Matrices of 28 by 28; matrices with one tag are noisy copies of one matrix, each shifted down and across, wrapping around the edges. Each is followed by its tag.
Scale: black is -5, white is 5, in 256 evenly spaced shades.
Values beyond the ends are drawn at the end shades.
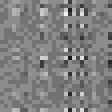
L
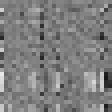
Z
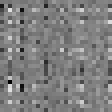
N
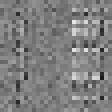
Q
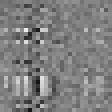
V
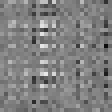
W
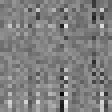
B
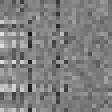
Q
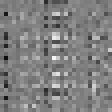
W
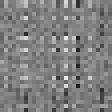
N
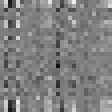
Z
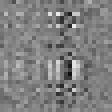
V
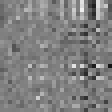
V
